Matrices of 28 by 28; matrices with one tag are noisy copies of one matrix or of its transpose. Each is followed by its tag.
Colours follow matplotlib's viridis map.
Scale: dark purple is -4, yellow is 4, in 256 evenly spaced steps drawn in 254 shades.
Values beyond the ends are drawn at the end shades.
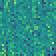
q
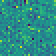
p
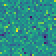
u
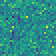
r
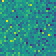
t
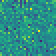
p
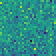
t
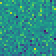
t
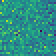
t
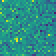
t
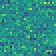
q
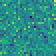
u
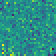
q
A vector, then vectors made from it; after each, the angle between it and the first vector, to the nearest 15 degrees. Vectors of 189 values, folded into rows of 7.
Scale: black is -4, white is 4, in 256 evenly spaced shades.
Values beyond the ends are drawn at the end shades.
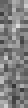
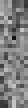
150 degrees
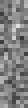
30 degrees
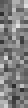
15 degrees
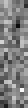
150 degrees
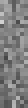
135 degrees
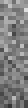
105 degrees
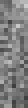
45 degrees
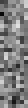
45 degrees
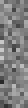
120 degrees
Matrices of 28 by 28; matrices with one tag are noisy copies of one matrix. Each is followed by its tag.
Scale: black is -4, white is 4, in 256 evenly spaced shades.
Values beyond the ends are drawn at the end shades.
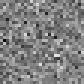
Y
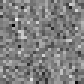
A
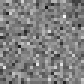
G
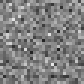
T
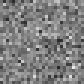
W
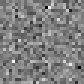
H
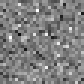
Y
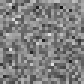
T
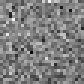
T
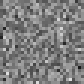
H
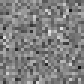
H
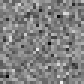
Y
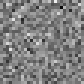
T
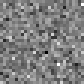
Y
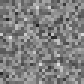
Y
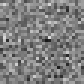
W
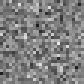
Y
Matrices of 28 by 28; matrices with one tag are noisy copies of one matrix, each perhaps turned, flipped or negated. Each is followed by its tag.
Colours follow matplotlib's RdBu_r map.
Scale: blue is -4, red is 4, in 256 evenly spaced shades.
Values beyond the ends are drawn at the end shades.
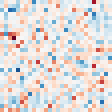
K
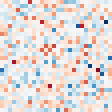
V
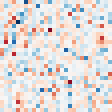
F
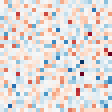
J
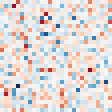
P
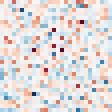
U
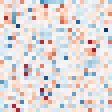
P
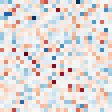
U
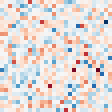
V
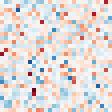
J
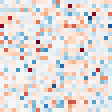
F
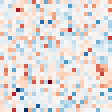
F
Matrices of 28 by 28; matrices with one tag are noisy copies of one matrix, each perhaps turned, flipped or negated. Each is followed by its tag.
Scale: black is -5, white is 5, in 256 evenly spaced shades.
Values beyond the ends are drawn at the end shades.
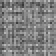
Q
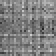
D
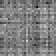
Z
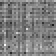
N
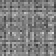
Q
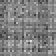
Z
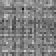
D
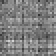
Z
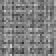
Q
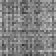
N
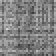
N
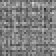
Q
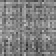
N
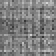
D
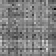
Z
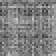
Z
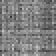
N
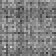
Z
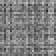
Q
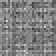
Q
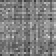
N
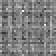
Q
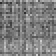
N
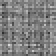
Q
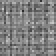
Q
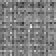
Q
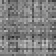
Z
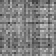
Z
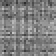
D
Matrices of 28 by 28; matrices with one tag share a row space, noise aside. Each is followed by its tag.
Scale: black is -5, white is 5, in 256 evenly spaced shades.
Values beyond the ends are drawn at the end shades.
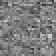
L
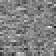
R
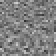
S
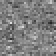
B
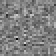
S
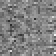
B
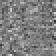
B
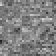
L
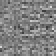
L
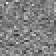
S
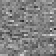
B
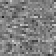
B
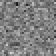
S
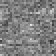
L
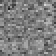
R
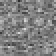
R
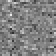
B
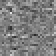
B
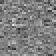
R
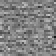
R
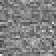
L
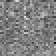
S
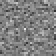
S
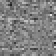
B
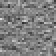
R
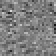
B
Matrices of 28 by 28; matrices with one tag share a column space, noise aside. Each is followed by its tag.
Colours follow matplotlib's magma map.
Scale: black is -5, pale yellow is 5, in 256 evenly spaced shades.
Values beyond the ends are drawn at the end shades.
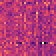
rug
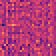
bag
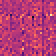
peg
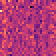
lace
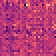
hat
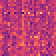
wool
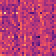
wool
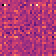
hat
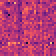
rug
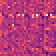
peg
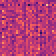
hat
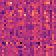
rug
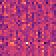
rug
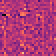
peg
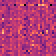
hat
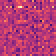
lace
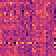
rug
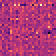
hat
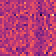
peg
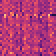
peg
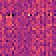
peg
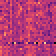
rug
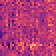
bag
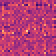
hat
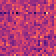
wool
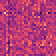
wool
